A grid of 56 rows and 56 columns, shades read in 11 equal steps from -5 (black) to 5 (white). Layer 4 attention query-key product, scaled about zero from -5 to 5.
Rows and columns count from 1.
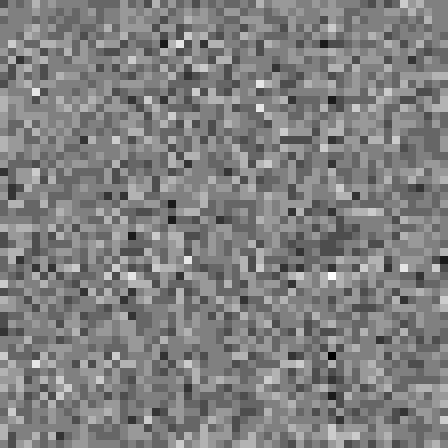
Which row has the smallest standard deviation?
2
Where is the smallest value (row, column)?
45, 42
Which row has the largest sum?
55
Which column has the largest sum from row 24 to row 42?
23
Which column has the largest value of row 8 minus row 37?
17
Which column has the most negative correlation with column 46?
56
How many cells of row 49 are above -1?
38
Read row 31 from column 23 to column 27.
2 -1 1 -1 1
